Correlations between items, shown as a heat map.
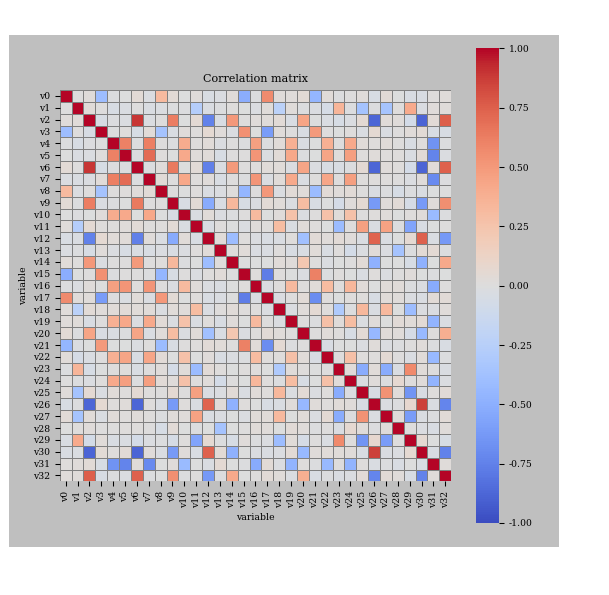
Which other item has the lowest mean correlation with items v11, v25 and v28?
v29
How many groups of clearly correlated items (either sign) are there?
5
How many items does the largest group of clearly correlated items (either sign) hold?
9
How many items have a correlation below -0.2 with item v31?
8
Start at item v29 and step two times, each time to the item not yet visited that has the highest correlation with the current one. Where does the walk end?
v1
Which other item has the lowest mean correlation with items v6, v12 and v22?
v31
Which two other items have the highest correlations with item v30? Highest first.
v26, v12
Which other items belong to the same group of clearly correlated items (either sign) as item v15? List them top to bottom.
v0, v3, v8, v17, v21
